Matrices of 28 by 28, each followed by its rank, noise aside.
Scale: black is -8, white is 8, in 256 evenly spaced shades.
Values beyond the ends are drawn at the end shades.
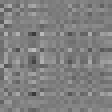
two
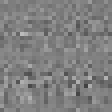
four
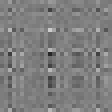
one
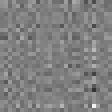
three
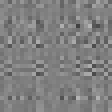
two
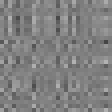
two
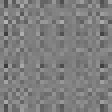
two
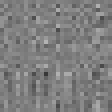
three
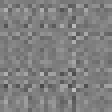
two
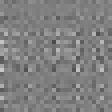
two
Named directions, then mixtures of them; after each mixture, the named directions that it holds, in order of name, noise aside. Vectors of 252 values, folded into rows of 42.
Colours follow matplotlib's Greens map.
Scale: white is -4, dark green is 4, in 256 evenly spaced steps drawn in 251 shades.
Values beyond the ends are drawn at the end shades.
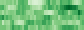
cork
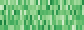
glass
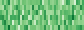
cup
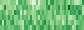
cork, glass.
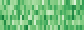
cork, cup.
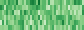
cork, glass.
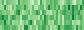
cork, cup, glass.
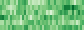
cork, cup.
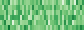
cup.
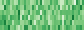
cup, glass.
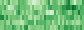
cork, cup.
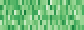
cup, glass.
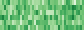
cork, cup.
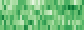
cork, cup, glass.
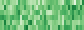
cork, cup, glass.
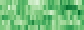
cork.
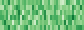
cup.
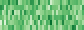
glass.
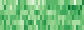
cork, cup, glass.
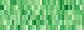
cork, cup, glass.
